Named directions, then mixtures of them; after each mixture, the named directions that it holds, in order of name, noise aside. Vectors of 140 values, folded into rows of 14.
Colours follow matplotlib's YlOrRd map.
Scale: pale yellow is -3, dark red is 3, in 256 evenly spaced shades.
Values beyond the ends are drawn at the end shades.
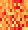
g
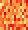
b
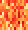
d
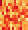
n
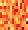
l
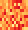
g.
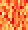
d, l.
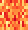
b, d.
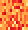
g, l.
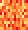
b, d.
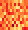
g.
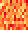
b.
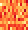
b, l.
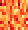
l.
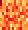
n.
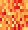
g.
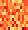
g, l.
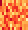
n.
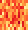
d.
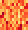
d, g.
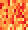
b, d.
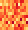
g, l.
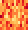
d, n.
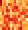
n.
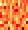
l.
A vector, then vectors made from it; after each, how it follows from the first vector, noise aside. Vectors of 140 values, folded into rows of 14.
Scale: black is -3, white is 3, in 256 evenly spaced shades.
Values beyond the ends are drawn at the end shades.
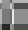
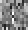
sign-scrambled.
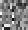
sign-scrambled.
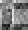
copied.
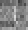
reversed, shrunk.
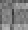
negated, shrunk.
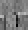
wrapped around, negated, partly zeroed.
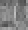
reversed, shrunk.
